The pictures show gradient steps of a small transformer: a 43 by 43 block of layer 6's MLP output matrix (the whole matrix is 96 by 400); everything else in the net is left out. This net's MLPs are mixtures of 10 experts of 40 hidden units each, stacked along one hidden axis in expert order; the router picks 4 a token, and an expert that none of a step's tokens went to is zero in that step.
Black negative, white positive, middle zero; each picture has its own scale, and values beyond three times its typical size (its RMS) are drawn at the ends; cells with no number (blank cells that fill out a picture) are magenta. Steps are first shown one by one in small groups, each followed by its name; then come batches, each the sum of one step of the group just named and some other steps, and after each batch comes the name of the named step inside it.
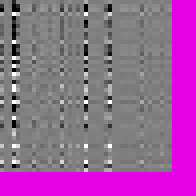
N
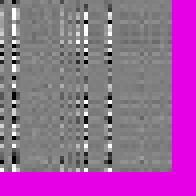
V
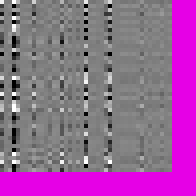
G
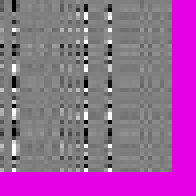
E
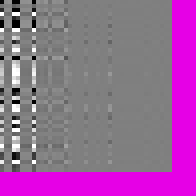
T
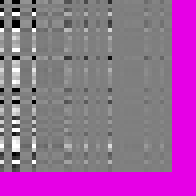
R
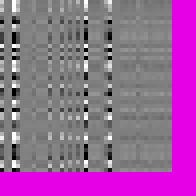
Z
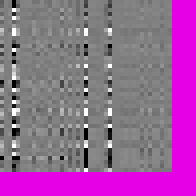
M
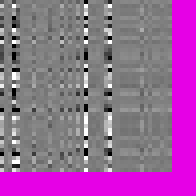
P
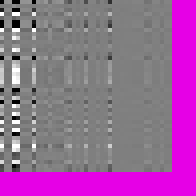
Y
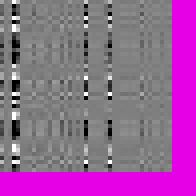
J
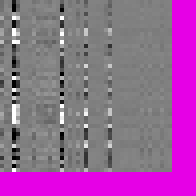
M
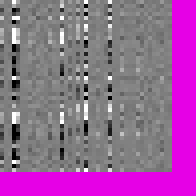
J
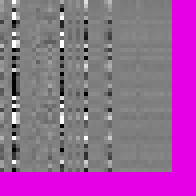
Z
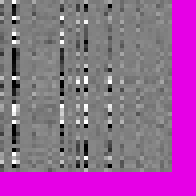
G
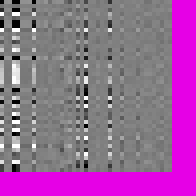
Y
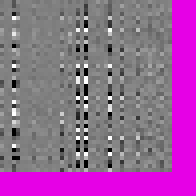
M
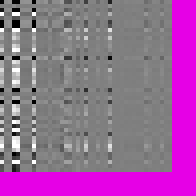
R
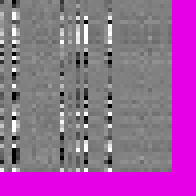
V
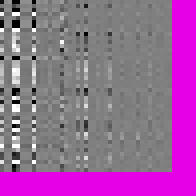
T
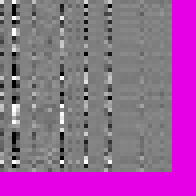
G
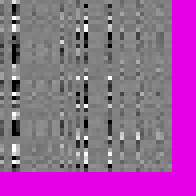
J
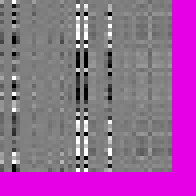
G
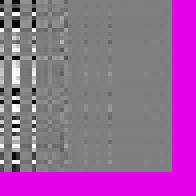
T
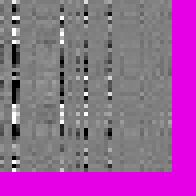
J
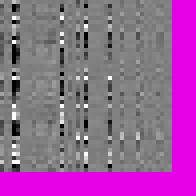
J
